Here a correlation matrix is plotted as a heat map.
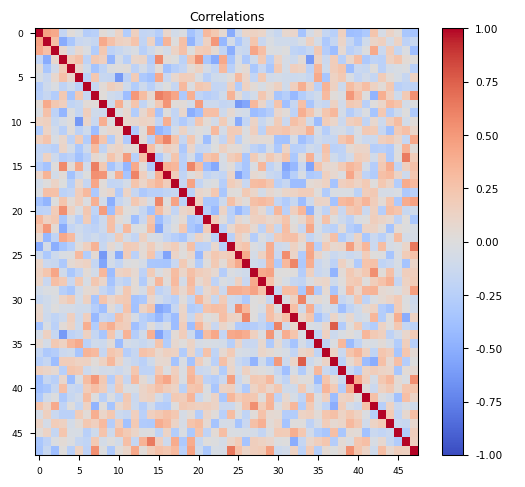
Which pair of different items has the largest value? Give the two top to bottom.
33, 37
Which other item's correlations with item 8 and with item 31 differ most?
25
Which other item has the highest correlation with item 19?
15
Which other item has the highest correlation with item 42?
27
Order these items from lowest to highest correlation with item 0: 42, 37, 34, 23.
37, 34, 23, 42
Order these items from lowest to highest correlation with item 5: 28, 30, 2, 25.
30, 2, 28, 25
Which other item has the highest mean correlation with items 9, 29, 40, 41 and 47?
24
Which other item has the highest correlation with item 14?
46
